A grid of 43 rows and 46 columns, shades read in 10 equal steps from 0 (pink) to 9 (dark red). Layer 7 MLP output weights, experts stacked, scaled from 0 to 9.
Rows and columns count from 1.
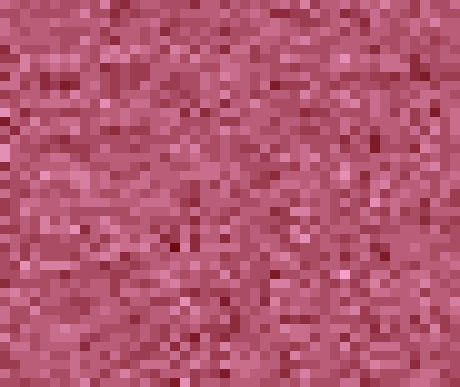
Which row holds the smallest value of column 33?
4
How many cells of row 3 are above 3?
37
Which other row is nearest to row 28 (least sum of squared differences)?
43
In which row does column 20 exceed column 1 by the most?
38
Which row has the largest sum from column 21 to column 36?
36
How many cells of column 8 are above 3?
28
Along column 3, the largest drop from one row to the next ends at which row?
30
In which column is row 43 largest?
18
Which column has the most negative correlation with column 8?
2
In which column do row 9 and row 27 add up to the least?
31
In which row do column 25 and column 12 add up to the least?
6
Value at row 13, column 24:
3
